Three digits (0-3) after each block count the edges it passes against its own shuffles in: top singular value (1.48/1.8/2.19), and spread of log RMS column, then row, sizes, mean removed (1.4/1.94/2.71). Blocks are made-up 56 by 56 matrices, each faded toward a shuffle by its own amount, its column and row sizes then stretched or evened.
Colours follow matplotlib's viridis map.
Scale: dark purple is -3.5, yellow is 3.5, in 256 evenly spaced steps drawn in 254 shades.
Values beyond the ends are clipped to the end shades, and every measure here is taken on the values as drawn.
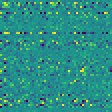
2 1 3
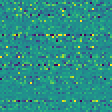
1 0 3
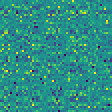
3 1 1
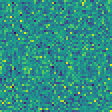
2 0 0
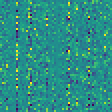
1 3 0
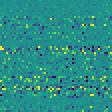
1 0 3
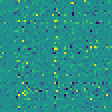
0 2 2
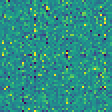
1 2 1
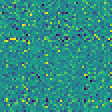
2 1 2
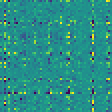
3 3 2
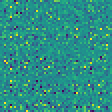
0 2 2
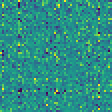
2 3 1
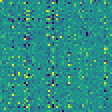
2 3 1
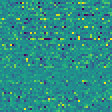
1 0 3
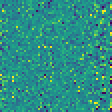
2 2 0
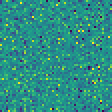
1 1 1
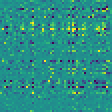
3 2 3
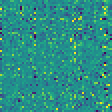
2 2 1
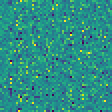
0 2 0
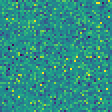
1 1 0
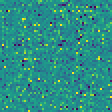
0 1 1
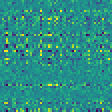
3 2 3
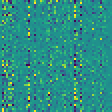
3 3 2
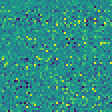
0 1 2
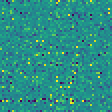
1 1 2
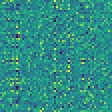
2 2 0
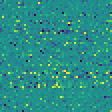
0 0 2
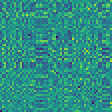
3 0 2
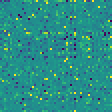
2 1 1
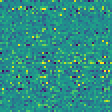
2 1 3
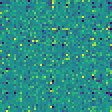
1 2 1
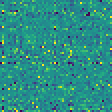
2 1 2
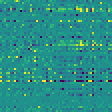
3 1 3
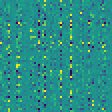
2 3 1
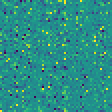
0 2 1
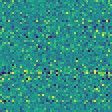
2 1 2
